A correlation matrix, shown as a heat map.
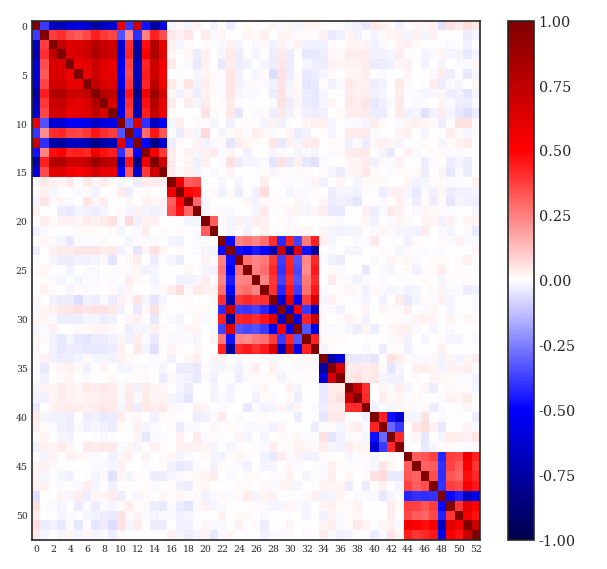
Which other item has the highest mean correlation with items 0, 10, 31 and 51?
12
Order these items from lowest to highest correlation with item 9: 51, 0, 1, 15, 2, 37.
0, 51, 37, 1, 15, 2
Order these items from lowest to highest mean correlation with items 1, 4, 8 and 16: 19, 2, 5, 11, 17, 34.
34, 19, 17, 11, 5, 2
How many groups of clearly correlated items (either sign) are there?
8
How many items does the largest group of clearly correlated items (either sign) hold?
16
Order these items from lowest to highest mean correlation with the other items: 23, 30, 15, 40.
23, 40, 30, 15
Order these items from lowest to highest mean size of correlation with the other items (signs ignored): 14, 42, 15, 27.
42, 27, 15, 14
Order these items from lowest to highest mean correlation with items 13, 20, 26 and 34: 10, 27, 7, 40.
10, 40, 27, 7
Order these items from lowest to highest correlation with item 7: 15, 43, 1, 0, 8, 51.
0, 51, 43, 1, 15, 8
